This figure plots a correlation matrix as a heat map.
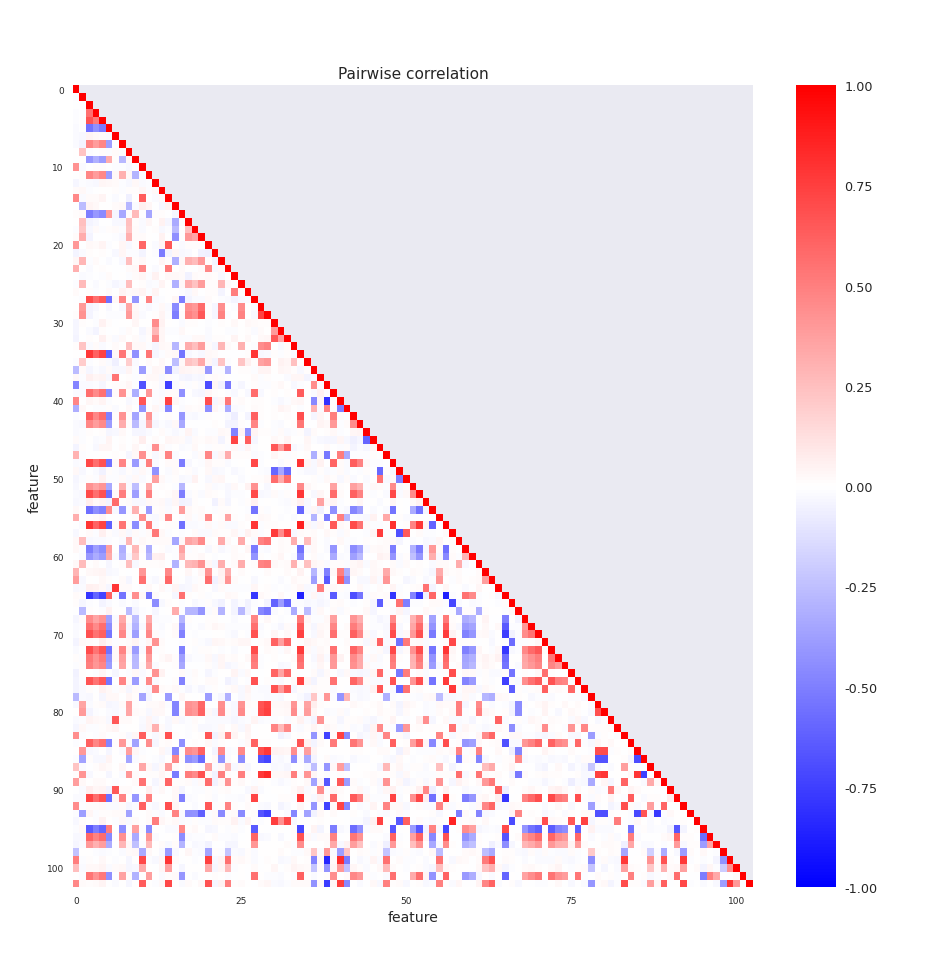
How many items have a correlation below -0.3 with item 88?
4
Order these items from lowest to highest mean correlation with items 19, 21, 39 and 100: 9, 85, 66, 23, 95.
95, 9, 66, 23, 85
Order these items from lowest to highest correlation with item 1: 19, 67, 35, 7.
67, 7, 35, 19
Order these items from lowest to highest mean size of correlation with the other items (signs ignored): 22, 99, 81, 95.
81, 22, 99, 95
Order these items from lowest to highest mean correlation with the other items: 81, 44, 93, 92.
93, 44, 81, 92
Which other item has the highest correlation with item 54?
65
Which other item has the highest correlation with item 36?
38
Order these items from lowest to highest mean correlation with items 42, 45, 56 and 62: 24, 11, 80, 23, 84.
80, 23, 24, 11, 84
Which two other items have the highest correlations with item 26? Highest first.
45, 24
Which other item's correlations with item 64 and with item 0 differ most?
6
